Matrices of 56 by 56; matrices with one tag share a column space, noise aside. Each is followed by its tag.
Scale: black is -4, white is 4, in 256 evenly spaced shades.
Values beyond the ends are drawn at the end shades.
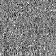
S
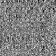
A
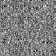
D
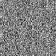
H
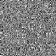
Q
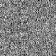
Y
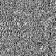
H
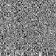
S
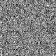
Y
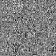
Q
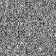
H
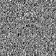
S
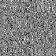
D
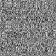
Q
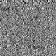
A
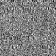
A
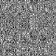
D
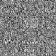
D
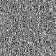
D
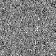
Y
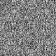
Y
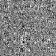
D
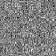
Q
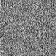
H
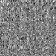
A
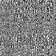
A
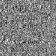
D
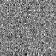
S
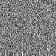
S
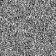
Y
